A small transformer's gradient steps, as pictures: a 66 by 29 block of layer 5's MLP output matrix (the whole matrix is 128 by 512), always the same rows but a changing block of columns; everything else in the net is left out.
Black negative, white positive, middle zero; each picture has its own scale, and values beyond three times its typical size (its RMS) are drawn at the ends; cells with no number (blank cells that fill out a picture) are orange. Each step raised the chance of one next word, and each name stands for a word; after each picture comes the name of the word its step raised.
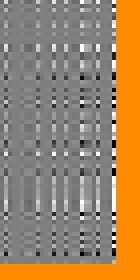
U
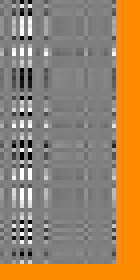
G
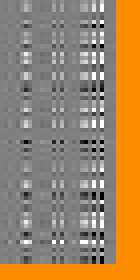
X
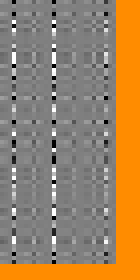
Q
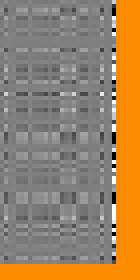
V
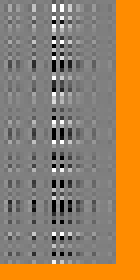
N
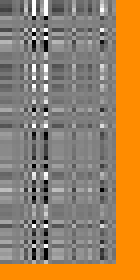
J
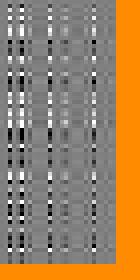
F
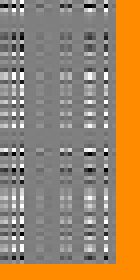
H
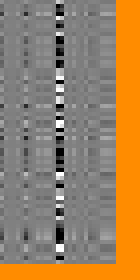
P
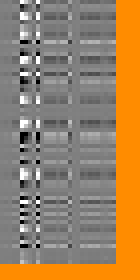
F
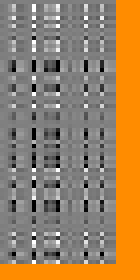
N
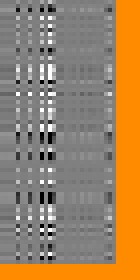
V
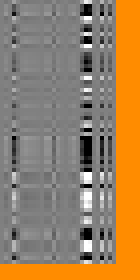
P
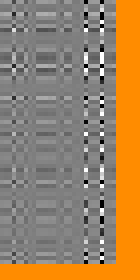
Q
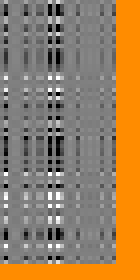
P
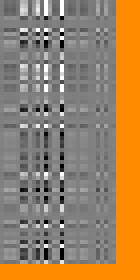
J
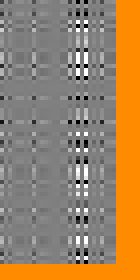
Q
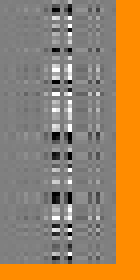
V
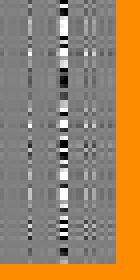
G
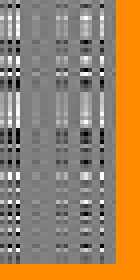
F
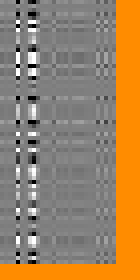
Q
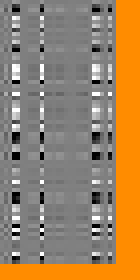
V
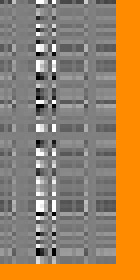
U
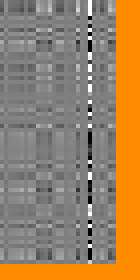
J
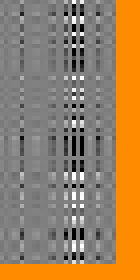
P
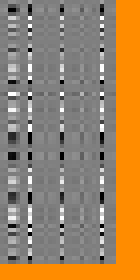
V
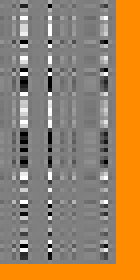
F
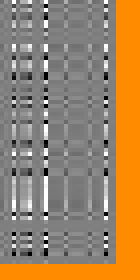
U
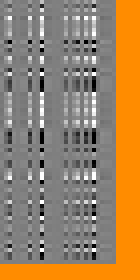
F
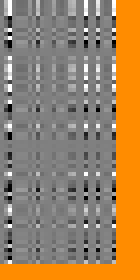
J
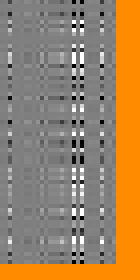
Q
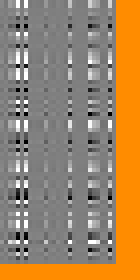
X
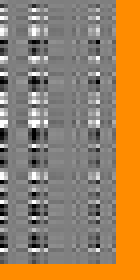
F
